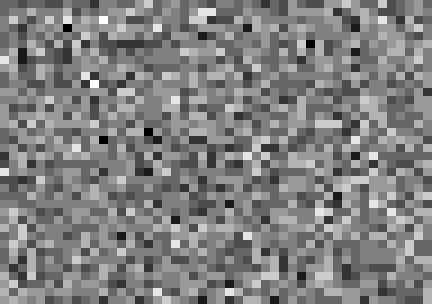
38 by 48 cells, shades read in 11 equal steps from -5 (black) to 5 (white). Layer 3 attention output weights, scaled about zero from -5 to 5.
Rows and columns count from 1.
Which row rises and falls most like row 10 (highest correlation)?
13
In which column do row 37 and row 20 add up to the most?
26
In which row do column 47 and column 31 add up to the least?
38
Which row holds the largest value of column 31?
35
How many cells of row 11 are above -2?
35
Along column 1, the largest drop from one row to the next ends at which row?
23
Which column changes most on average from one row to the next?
40
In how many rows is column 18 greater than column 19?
16
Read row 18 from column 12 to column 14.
-5 -1 0
